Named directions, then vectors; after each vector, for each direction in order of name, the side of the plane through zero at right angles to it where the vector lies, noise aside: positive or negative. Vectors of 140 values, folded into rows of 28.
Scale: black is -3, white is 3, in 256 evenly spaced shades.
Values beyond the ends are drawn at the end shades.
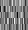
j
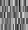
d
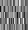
negative, positive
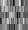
negative, positive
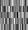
positive, positive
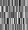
positive, negative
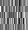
positive, negative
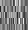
negative, positive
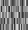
negative, negative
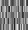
negative, negative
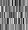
positive, negative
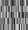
negative, negative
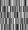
positive, positive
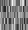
positive, positive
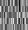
positive, negative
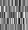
positive, negative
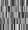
negative, negative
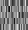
negative, negative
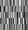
negative, positive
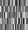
positive, negative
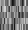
negative, negative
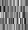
negative, positive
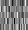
negative, negative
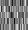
negative, negative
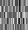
positive, negative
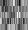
positive, negative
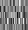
negative, positive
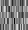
negative, negative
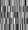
positive, positive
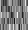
negative, negative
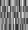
positive, positive
